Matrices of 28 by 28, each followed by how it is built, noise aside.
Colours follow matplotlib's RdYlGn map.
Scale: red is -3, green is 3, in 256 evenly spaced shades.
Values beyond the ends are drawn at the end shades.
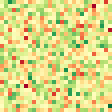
repeating rows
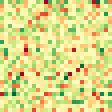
repeating columns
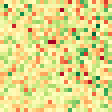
upper triangular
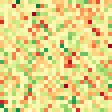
Toeplitz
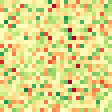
repeating rows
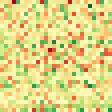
repeating columns
